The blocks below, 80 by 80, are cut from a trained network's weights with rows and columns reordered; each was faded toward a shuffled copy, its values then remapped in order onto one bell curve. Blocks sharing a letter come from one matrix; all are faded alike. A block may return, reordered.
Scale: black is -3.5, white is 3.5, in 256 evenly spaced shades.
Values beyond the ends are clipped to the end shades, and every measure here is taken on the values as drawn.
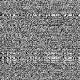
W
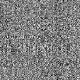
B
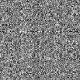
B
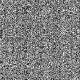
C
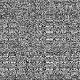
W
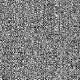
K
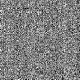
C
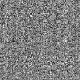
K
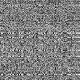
W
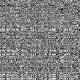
W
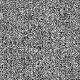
C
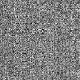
B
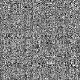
K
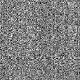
B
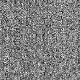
C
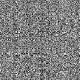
B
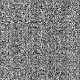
B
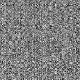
K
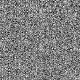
C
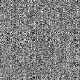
K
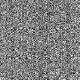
B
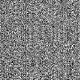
B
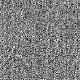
B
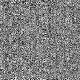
C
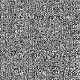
K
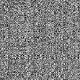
K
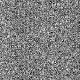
C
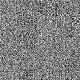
C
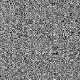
K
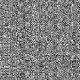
K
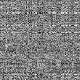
W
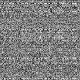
W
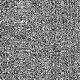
B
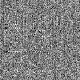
C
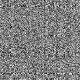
B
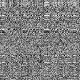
W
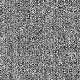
B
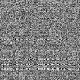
W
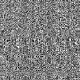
K
